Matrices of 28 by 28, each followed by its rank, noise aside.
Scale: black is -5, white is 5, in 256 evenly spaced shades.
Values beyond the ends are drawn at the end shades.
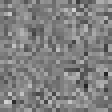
six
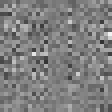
four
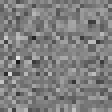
five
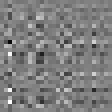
two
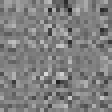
four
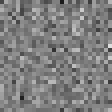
six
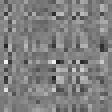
two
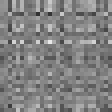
two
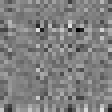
three
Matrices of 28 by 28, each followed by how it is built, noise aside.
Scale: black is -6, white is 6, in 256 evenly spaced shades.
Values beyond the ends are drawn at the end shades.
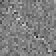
banded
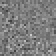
lower triangular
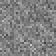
Toeplitz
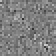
banded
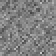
Hankel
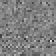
uneven rows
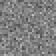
noise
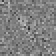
banded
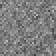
Hankel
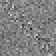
banded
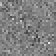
banded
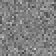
noise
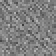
Toeplitz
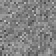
Hankel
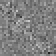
banded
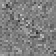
banded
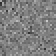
banded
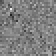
banded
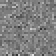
uneven rows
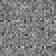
uneven rows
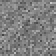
Hankel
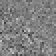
lower triangular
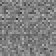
repeating columns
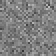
Toeplitz
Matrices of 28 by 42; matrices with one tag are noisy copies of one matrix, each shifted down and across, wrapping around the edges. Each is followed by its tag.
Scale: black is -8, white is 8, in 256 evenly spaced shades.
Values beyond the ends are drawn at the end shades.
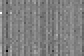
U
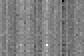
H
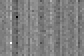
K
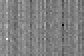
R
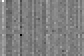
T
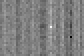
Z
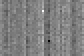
K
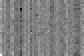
Z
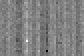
Z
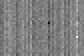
R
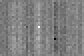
H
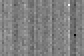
K
